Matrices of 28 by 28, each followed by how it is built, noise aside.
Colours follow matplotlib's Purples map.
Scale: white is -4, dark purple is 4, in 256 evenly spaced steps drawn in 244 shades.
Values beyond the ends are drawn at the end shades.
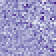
upper triangular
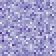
repeating rows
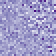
upper triangular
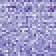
blocks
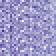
repeating rows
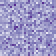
noise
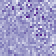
upper triangular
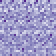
repeating columns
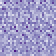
repeating columns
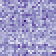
blocks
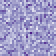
repeating rows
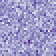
noise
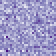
noise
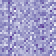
repeating rows
